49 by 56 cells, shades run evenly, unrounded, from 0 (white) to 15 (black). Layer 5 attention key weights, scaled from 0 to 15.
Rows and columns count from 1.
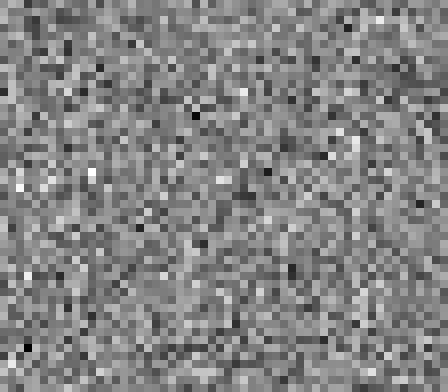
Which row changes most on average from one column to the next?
45
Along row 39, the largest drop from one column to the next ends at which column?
10
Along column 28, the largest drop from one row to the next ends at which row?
37
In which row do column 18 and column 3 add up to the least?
22
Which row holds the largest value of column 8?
35
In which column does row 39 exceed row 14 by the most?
13
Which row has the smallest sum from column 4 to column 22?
20
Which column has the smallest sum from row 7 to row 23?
12
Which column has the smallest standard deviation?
17
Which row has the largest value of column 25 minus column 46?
15
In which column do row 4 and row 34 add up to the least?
51
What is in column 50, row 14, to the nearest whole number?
10
